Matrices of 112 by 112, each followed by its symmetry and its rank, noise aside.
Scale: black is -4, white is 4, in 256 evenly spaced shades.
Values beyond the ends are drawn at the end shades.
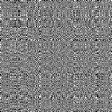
antisymmetric, rank four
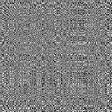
antisymmetric, rank four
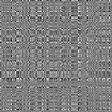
antisymmetric, rank two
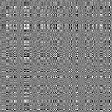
symmetric, rank two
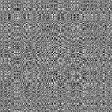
symmetric, rank four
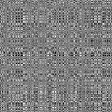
no symmetry, rank three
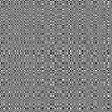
no symmetry, rank two
